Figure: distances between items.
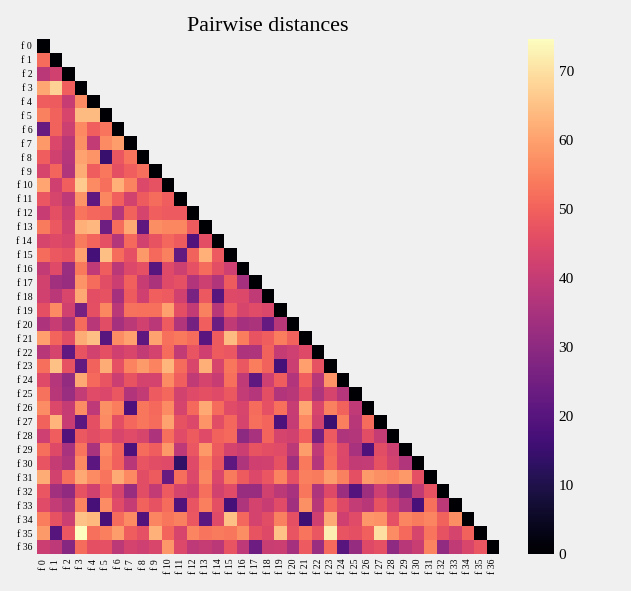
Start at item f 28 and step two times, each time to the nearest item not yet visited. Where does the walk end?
f 22
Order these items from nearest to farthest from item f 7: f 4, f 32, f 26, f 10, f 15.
f 26, f 32, f 4, f 15, f 10
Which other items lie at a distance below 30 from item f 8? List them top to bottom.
f 5, f 13, f 21, f 34
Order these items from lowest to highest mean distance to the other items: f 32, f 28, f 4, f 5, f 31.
f 32, f 28, f 4, f 5, f 31
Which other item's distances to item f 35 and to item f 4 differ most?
f 15
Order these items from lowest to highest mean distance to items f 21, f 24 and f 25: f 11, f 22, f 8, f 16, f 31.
f 8, f 22, f 16, f 11, f 31
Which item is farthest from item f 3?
f 35
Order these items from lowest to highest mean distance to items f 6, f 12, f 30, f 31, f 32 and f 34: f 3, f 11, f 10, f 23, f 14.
f 14, f 11, f 10, f 23, f 3
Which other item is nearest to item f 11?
f 30
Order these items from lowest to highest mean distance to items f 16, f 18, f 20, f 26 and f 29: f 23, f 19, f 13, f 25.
f 25, f 19, f 23, f 13
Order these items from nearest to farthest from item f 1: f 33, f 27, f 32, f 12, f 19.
f 32, f 33, f 12, f 19, f 27
